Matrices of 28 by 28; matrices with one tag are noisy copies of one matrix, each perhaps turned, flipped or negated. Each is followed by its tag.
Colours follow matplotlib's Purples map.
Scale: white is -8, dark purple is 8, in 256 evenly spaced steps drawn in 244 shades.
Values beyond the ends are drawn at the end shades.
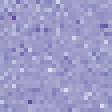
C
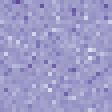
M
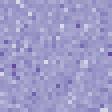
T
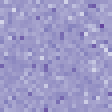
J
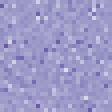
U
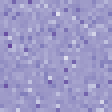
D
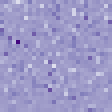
M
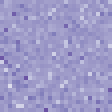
J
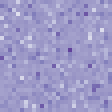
C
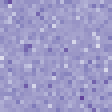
T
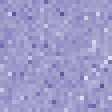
J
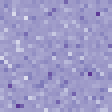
J
